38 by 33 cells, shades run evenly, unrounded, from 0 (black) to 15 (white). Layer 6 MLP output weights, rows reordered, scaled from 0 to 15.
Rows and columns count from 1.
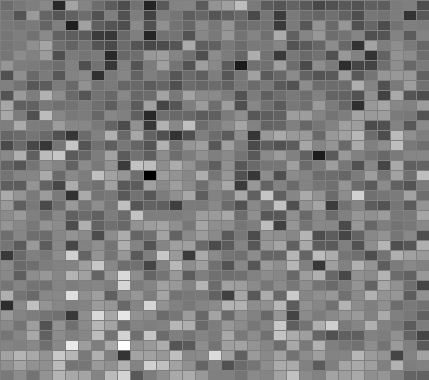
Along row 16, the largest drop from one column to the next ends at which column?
6
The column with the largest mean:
13
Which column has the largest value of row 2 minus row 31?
1
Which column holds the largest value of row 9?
28
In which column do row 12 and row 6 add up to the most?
4
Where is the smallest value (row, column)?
18, 12
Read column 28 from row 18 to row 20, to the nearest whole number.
7 6 12
